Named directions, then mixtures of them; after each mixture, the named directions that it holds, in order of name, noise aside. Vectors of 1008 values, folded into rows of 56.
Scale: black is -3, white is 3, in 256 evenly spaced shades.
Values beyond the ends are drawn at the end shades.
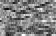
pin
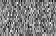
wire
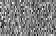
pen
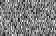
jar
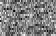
pen, pin, wire.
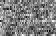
jar, pen, pin.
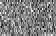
jar, pen, wire.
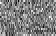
jar, pen, pin.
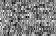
jar, pin, wire.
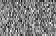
wire.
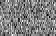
jar.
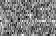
jar, pin.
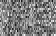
pin, wire.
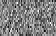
wire.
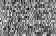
jar, pin, wire.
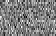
jar.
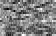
pin.
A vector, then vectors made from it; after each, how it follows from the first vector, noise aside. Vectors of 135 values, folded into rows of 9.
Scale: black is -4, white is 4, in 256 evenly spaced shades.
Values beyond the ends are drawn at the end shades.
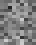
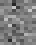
reversed, negated, partly zeroed.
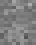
reversed, shrunk.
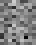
reversed.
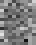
wrapped around.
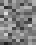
wrapped around.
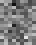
reversed, negated.
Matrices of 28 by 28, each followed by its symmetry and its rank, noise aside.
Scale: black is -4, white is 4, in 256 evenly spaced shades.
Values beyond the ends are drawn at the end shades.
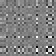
symmetric, rank one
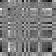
symmetric, rank one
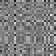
no symmetry, rank two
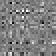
no symmetry, rank three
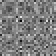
symmetric, rank three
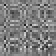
symmetric, rank two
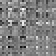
no symmetry, rank two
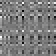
no symmetry, rank one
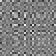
symmetric, rank two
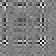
symmetric, rank one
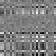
no symmetry, rank one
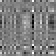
no symmetry, rank one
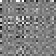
no symmetry, rank two
